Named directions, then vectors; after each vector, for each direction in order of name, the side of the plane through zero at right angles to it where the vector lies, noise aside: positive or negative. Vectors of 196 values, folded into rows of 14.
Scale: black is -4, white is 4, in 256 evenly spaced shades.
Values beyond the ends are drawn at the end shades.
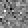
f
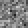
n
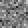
positive, negative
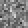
negative, negative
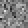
positive, positive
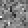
positive, positive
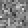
positive, positive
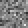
positive, negative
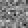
negative, positive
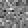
negative, positive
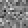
negative, positive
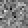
positive, positive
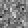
negative, negative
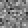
positive, negative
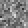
negative, negative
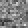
positive, negative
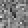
positive, positive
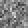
negative, negative
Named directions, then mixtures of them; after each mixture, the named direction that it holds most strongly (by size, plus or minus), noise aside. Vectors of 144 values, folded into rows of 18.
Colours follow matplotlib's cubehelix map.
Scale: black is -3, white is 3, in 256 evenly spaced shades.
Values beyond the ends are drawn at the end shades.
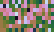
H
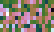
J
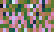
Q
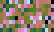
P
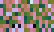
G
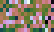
P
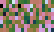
Q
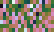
Q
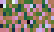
Q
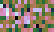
J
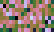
P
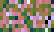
P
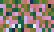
G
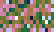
P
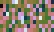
Q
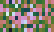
H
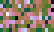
P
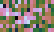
H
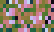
P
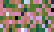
P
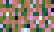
P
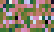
P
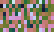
Q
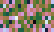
P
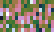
J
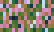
Q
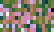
J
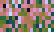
H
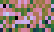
P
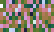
Q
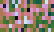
H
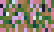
Q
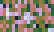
J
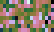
P
